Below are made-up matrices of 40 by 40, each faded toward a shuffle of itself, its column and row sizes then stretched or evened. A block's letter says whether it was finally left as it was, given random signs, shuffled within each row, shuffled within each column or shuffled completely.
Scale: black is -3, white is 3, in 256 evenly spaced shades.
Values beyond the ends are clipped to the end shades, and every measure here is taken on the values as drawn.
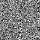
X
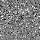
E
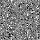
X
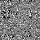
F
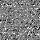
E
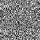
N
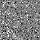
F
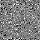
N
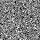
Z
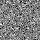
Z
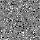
F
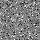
Z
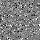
E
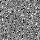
X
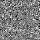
F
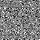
E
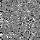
F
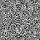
N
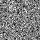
Z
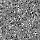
X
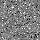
Z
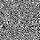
N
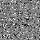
E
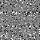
N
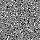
X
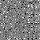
N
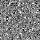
E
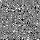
F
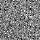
X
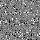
E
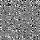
N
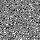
E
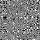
N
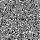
E
